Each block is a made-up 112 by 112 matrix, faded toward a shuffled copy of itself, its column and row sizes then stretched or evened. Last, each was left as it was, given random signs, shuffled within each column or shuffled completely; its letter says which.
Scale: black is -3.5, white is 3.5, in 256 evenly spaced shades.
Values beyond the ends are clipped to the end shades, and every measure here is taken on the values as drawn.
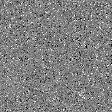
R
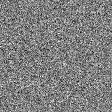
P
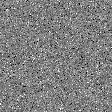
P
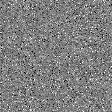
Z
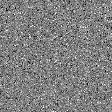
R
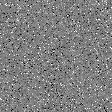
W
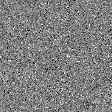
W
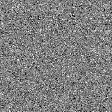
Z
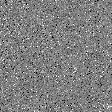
Z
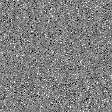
Z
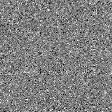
Z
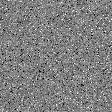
P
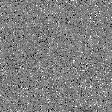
Z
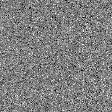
R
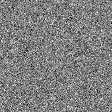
W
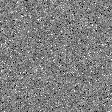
P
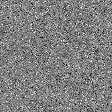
W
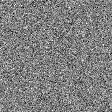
P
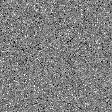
W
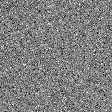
P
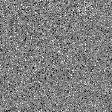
R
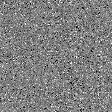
R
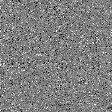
R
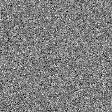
R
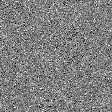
W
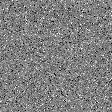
P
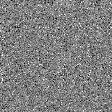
Z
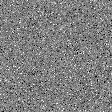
P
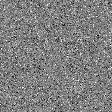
W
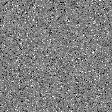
W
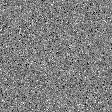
P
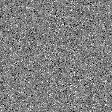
W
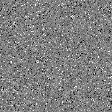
Z
